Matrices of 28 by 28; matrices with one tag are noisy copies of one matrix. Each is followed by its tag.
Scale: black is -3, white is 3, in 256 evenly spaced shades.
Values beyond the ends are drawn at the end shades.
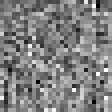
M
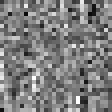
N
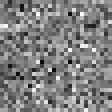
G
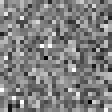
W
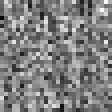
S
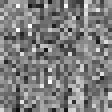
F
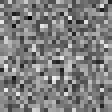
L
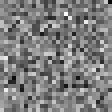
L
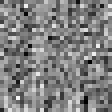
N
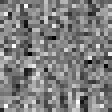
N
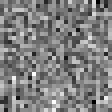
M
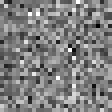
G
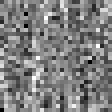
N
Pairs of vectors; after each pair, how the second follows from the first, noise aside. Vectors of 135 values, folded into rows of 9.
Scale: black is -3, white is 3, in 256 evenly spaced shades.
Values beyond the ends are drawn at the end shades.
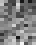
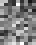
copied.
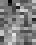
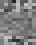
wrapped around, negated, partly zeroed.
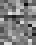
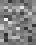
wrapped around, negated, partly zeroed.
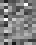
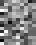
wrapped around.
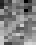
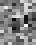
wrapped around.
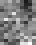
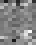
wrapped around, negated, partly zeroed.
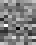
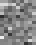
wrapped around, negated, partly zeroed.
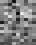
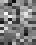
copied.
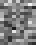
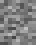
wrapped around, shrunk.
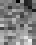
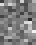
wrapped around, negated, partly zeroed.
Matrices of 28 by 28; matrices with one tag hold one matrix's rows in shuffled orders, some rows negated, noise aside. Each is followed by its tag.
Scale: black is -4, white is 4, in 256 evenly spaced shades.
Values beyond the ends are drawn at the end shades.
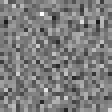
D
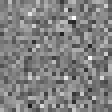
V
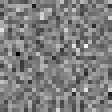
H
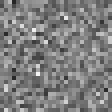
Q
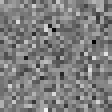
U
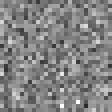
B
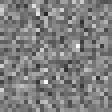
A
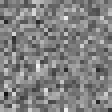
Q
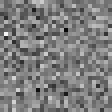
Q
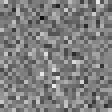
D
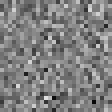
U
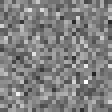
H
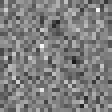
D
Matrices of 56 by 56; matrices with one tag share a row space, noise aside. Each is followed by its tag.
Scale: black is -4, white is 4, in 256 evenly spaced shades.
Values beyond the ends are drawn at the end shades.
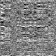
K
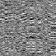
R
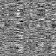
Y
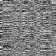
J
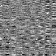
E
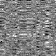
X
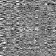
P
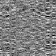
E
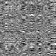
R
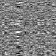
Y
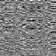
R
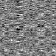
Y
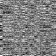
J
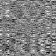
E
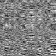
R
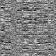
K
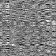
E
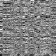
J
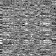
J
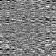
E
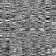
E
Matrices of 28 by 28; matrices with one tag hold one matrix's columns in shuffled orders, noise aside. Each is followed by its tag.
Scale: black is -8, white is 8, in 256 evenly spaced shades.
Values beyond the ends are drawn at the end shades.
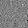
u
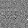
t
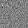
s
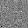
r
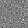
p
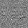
t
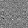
t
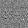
t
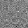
r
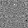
u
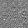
t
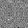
p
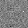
r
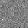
p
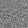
t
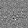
t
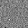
p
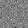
p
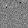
s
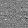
t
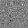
u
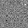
u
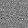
t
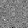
p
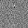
s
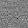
t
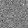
u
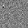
s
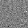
r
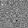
u
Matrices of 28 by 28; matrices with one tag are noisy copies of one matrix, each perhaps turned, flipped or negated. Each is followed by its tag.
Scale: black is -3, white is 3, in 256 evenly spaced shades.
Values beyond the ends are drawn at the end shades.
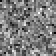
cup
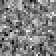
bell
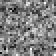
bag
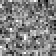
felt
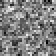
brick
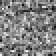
bag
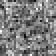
felt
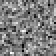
cup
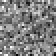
bag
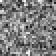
bag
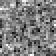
felt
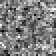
felt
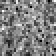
bag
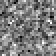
bell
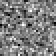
cup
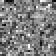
brick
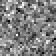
bell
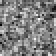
felt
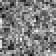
felt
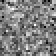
brick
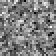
bell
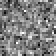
felt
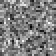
cup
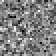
cup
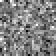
bag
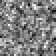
bell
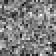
brick
